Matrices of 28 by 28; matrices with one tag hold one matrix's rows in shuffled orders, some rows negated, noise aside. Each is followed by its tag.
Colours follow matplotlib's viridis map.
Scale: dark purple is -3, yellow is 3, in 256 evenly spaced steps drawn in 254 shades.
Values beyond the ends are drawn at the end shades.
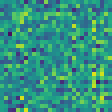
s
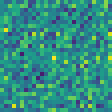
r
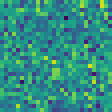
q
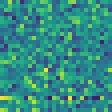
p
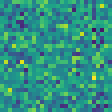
s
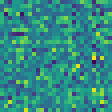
s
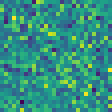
r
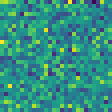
p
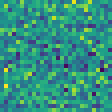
q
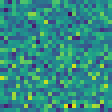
p
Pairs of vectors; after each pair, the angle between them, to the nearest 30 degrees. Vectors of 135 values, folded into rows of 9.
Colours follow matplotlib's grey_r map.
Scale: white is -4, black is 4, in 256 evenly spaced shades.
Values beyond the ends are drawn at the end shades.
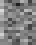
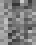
60 degrees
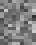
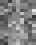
60 degrees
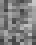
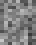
120 degrees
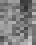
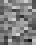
120 degrees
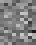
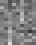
60 degrees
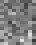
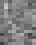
120 degrees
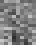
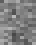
30 degrees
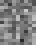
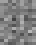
90 degrees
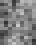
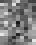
150 degrees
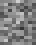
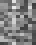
60 degrees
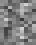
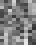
120 degrees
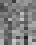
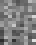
120 degrees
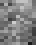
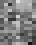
30 degrees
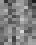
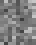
150 degrees
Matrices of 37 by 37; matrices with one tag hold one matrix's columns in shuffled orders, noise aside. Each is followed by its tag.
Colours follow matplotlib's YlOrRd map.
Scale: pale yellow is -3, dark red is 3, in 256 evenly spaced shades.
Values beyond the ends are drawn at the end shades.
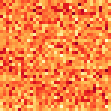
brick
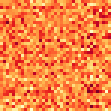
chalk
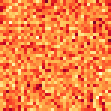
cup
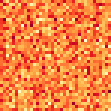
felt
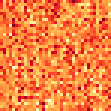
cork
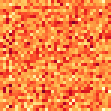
chalk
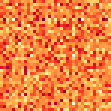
felt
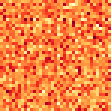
felt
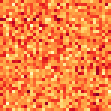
felt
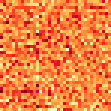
chalk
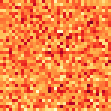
chalk
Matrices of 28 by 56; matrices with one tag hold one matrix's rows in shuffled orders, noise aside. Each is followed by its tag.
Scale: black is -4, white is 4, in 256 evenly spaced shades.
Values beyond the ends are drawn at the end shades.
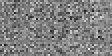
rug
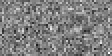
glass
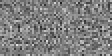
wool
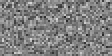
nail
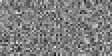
wool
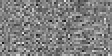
glass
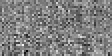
glass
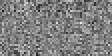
glass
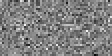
glass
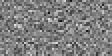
nail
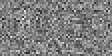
glass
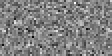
nail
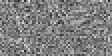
glass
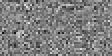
glass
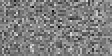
rug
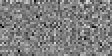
wool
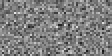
nail
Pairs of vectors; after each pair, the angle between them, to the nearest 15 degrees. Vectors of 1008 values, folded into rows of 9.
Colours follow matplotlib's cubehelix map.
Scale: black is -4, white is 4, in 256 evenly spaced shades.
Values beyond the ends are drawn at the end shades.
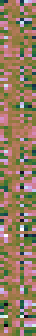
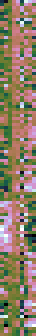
30 degrees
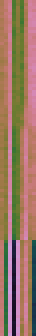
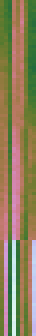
165 degrees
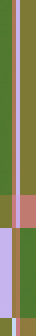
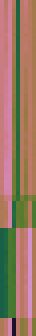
150 degrees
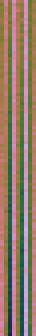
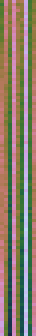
15 degrees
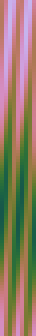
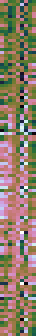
120 degrees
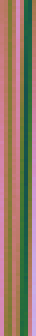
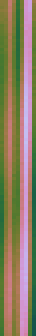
165 degrees
